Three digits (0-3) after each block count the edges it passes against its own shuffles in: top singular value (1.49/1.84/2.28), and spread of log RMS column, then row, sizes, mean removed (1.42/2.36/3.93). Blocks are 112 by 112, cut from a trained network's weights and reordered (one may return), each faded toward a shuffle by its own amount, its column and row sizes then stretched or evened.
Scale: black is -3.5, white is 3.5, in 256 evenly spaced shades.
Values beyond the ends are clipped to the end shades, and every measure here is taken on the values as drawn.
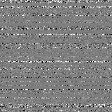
1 0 3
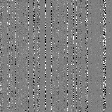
1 3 0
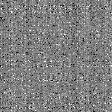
1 0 2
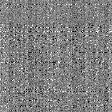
2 0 2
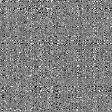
1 1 2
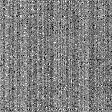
3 0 1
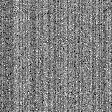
3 0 0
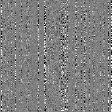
1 3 1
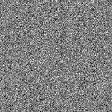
1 1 0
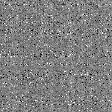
0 0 2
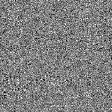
1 1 1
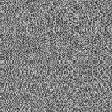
3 0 0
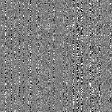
1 3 1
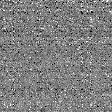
1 1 1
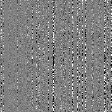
2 3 0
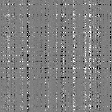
3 3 2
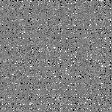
0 2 2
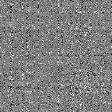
0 2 1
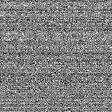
2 0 1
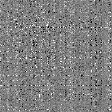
1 2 2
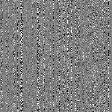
0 3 0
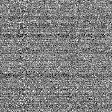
2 1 1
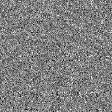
1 1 1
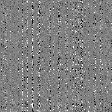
0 3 1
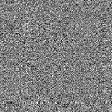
2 1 1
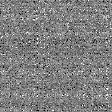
1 1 1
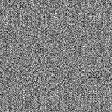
2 0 1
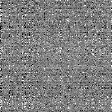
2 2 1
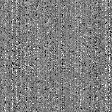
2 2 1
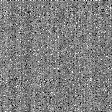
1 0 1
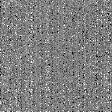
1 2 1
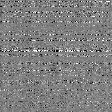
1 0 3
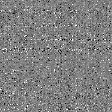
0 1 2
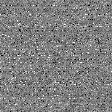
0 0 2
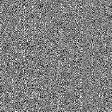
2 2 1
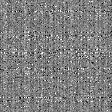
2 0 2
